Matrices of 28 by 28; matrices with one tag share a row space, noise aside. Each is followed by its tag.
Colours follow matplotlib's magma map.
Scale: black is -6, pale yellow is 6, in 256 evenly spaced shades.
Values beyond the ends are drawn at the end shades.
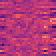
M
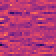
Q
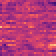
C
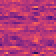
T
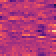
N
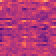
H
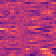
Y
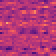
H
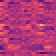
Q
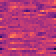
N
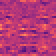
H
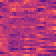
N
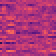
C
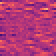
Y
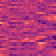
N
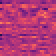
H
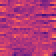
M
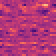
H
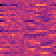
Y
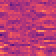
Q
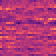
C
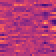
M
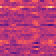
T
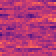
C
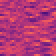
Y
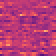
H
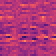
H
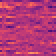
C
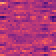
M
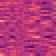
Y
